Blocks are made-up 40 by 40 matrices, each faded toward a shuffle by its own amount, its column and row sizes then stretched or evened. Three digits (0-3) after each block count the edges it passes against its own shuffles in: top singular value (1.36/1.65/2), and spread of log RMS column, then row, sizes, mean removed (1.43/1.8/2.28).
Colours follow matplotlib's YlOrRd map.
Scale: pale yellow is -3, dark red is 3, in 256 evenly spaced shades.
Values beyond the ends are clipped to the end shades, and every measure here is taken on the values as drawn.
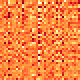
3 3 2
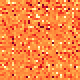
0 2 1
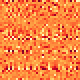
3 1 3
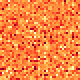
1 1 1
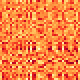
3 1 3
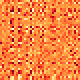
3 3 1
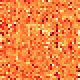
1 2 1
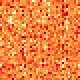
0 2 0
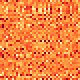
3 1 2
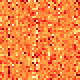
1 3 1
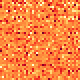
1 0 2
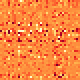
1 2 3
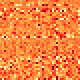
1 2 3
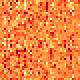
2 3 0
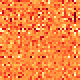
1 2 3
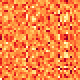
3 3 0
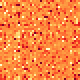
1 2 0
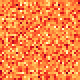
1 1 1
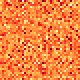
2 1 0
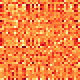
3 1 3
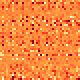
1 1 3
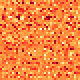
1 0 3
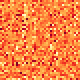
1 2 1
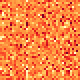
2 1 0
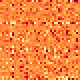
0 2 3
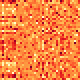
3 2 0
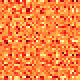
3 1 3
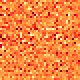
1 1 2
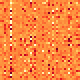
2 3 0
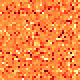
0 0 1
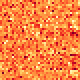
1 0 0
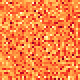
0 0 0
